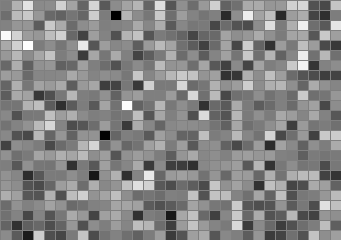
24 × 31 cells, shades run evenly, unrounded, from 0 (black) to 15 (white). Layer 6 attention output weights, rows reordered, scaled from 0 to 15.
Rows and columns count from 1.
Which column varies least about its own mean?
24
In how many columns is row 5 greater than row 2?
16
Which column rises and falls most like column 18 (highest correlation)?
7
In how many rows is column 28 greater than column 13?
13
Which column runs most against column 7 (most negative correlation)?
4
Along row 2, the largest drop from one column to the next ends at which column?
26
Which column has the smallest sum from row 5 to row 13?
21
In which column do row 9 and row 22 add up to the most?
17
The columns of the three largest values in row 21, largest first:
30, 22, 31
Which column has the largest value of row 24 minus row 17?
18
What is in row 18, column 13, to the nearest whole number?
8
